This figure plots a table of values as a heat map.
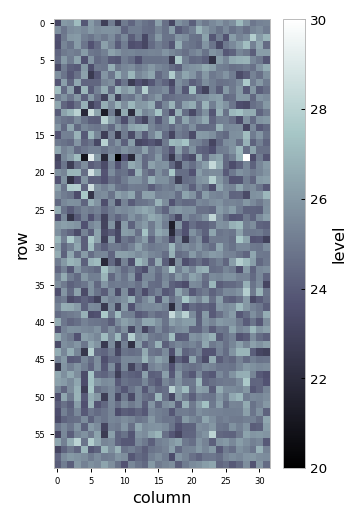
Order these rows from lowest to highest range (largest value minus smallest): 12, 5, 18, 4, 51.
4, 51, 5, 12, 18
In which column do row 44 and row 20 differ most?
17
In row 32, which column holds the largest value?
27
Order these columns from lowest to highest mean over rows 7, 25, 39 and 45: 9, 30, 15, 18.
30, 15, 18, 9
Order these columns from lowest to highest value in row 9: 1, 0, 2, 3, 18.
3, 1, 18, 2, 0
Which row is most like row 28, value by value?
45
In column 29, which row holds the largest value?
2
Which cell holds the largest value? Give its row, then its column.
18, 28
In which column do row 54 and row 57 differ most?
7
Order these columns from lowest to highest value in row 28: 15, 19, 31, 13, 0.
19, 31, 0, 15, 13
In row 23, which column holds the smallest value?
5
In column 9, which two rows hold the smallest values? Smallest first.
18, 12
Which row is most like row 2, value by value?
41
